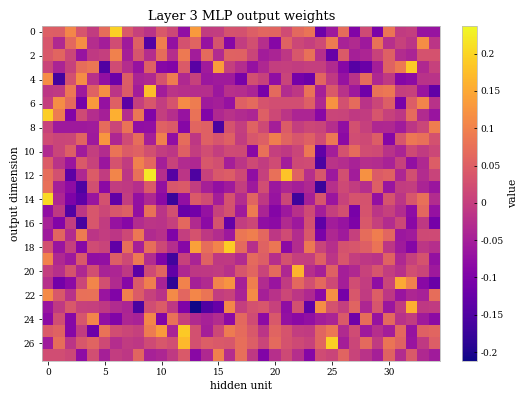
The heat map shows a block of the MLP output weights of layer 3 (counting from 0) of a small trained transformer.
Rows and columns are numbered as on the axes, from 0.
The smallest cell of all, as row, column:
23, 13
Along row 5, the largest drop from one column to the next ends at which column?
10
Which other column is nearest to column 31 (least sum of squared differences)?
15
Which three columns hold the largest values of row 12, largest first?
9, 21, 28
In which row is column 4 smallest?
25
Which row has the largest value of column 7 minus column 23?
4
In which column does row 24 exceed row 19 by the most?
11
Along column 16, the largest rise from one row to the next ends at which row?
18
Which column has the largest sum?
0
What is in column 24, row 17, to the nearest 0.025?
-0.1
